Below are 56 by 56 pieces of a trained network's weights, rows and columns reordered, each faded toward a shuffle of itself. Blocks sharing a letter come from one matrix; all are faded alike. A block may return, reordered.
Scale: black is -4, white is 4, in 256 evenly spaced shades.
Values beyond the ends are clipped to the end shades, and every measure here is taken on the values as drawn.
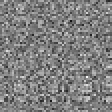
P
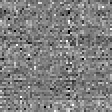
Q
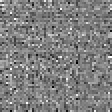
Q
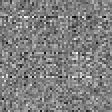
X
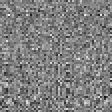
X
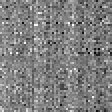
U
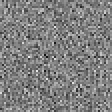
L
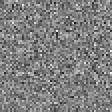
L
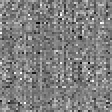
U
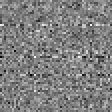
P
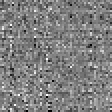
Q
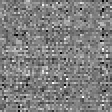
Q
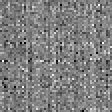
U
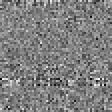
P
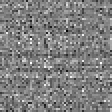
Q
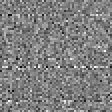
P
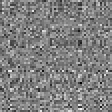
X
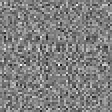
P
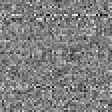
P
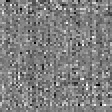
U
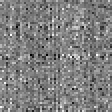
U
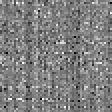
U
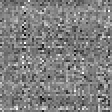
Q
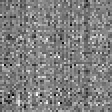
U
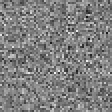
L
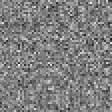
L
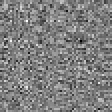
P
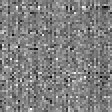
U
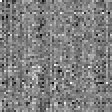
U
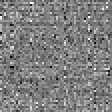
Q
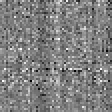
U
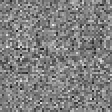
L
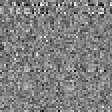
X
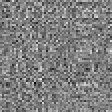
P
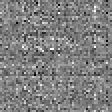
Q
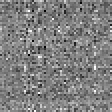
Q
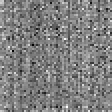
U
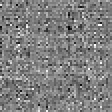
Q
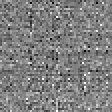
Q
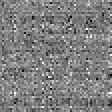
Q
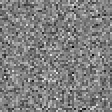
L
